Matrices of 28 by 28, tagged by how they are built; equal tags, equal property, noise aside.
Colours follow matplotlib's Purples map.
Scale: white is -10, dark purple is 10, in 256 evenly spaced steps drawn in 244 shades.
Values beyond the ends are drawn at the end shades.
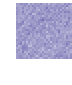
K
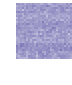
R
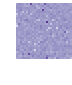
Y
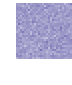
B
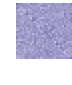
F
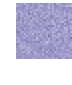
B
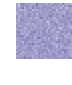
B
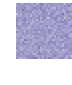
B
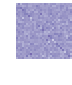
F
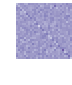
F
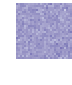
B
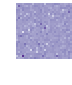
Y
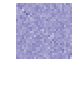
F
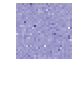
Y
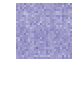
R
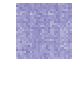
R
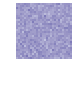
B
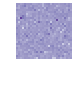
Y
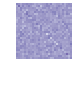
F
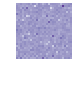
Y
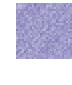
K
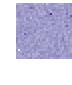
Y
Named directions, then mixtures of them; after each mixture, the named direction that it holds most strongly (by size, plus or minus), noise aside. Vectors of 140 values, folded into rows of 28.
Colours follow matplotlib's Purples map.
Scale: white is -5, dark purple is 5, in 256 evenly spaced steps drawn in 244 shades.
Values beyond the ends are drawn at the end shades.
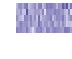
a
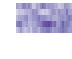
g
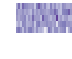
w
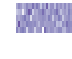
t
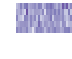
a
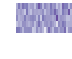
w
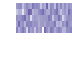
t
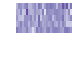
a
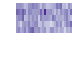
a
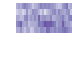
g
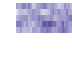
g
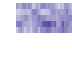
g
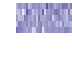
a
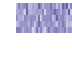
a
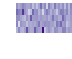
t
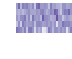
w
